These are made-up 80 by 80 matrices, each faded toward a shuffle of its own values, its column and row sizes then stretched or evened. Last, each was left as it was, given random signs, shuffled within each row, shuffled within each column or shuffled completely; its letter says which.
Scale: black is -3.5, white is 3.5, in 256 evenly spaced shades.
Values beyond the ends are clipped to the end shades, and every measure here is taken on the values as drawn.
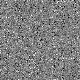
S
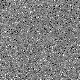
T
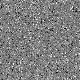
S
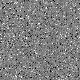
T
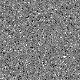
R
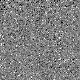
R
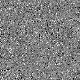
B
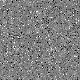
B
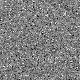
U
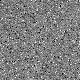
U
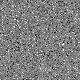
U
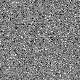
T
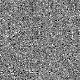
B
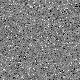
U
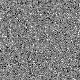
T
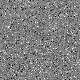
U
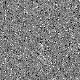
S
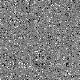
B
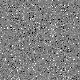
R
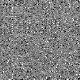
B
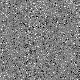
S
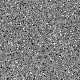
U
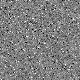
T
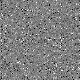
B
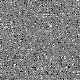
B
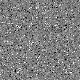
R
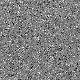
S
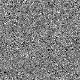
R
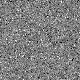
T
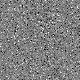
S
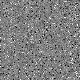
S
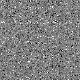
R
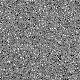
U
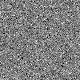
U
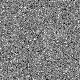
U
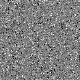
S
